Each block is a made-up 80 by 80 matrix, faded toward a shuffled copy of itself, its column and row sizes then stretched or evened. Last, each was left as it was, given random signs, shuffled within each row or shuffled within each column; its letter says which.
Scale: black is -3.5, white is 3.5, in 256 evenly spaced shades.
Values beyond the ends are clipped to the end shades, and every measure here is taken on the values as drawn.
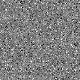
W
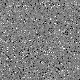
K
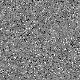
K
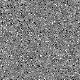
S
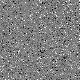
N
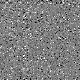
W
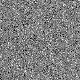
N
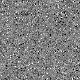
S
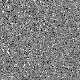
S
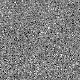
S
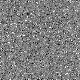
K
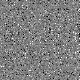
S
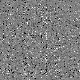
S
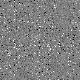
S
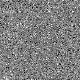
S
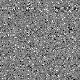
W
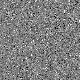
N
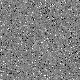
N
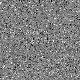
K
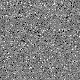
K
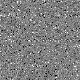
W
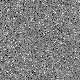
N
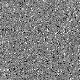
W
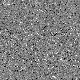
K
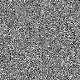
S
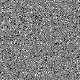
W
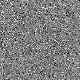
S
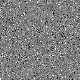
N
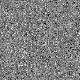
W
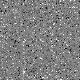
S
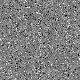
N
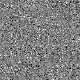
W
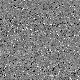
K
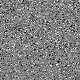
K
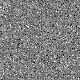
K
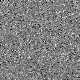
K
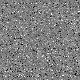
K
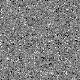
W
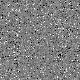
N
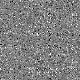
S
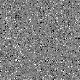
W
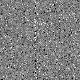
N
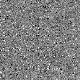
W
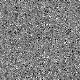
S
